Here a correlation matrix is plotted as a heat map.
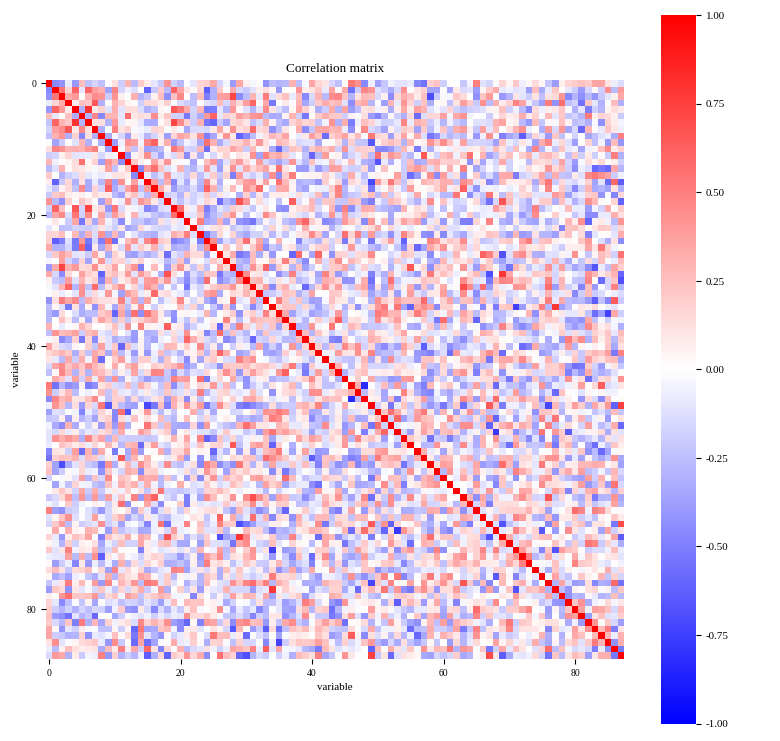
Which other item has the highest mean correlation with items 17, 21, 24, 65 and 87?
67
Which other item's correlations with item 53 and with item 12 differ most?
50
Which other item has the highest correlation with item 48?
68
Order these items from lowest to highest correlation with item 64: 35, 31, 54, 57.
54, 35, 57, 31
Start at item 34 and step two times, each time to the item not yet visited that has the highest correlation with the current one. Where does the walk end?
51
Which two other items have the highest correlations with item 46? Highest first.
84, 0
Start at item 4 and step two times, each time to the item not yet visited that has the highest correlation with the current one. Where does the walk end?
19
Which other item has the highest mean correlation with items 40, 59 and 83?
0
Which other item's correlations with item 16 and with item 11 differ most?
32
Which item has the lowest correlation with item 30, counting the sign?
87
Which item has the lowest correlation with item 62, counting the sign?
79
